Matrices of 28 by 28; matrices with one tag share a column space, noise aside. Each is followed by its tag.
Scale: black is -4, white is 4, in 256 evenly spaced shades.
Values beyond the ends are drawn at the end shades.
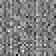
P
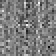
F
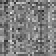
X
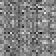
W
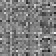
W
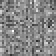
F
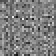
P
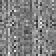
F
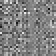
W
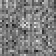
F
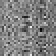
P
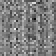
X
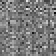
W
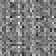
P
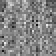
F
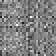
P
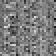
P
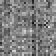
F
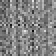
F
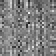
F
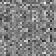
X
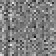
X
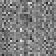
X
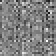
X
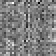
X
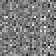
P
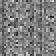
P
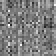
F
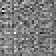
W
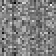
W
